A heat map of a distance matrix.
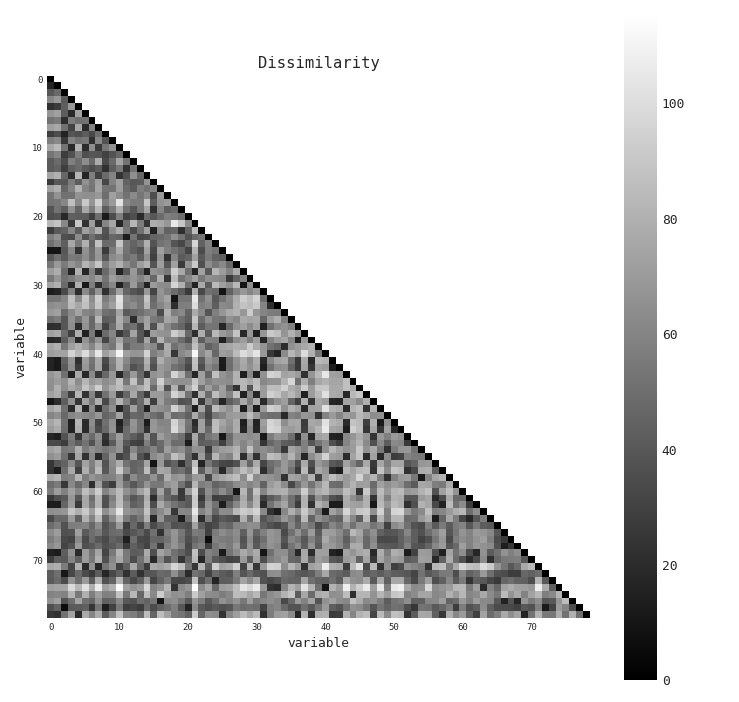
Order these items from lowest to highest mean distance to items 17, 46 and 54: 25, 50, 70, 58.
50, 58, 70, 25
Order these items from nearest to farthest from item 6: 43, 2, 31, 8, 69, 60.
2, 8, 31, 69, 43, 60
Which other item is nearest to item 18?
32
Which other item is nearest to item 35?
12
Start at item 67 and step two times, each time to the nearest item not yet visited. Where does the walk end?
11
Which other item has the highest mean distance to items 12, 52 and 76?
44
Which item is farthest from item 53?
45
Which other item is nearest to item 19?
64
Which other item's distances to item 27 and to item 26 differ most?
60
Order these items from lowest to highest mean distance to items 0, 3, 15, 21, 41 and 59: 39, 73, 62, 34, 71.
62, 73, 71, 34, 39
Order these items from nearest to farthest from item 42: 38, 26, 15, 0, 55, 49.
0, 38, 15, 26, 49, 55
